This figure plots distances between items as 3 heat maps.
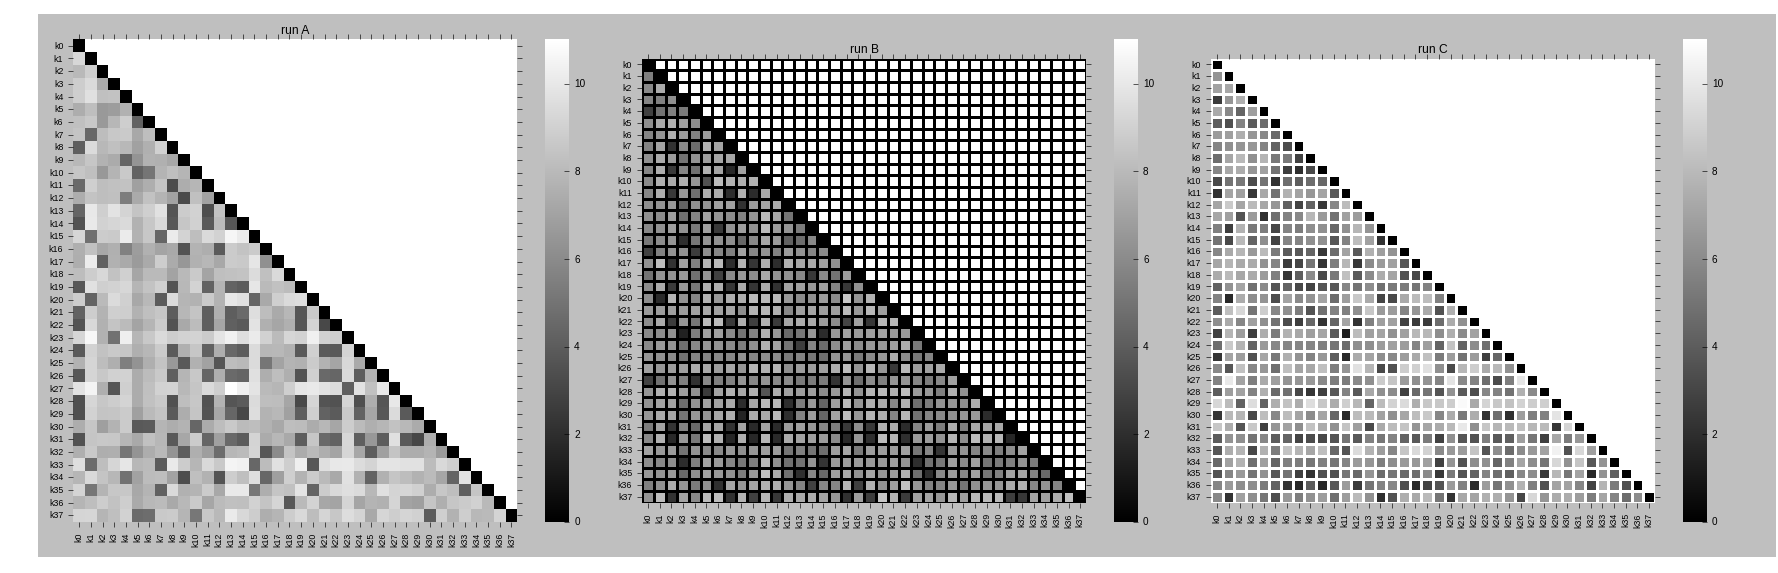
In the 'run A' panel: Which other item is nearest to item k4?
k9
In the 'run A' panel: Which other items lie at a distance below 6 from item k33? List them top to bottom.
k1, k7, k15, k20, k35
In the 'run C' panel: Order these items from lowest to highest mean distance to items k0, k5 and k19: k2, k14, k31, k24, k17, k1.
k14, k24, k1, k17, k2, k31
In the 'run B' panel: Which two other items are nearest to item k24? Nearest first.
k35, k13
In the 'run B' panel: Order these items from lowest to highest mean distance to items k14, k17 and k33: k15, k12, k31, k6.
k31, k6, k15, k12
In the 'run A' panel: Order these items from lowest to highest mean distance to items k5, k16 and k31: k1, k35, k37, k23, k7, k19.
k19, k37, k7, k35, k1, k23
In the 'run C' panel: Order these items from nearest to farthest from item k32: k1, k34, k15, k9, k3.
k9, k34, k3, k15, k1
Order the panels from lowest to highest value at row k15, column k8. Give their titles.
run B, run C, run A
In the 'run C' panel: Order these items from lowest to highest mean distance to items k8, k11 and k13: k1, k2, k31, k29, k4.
k4, k2, k31, k1, k29
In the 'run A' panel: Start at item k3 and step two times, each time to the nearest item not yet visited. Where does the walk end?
k23
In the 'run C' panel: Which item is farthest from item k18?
k26
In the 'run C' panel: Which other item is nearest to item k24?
k27
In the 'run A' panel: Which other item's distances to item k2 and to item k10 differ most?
k17
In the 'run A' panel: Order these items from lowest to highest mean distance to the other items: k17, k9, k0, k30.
k0, k9, k30, k17
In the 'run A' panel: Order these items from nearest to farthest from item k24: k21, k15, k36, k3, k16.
k21, k36, k16, k3, k15
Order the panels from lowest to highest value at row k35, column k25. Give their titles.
run C, run B, run A
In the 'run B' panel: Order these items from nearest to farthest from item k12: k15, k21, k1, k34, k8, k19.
k8, k15, k34, k21, k1, k19
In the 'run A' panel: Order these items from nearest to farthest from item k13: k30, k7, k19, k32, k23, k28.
k28, k19, k32, k30, k7, k23
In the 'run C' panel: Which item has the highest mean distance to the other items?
k29
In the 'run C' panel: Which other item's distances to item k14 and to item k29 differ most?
k15
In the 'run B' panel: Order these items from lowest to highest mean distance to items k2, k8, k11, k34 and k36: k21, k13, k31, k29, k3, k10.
k31, k3, k29, k13, k21, k10
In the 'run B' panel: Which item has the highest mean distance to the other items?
k10
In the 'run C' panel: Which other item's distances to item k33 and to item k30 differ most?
k25
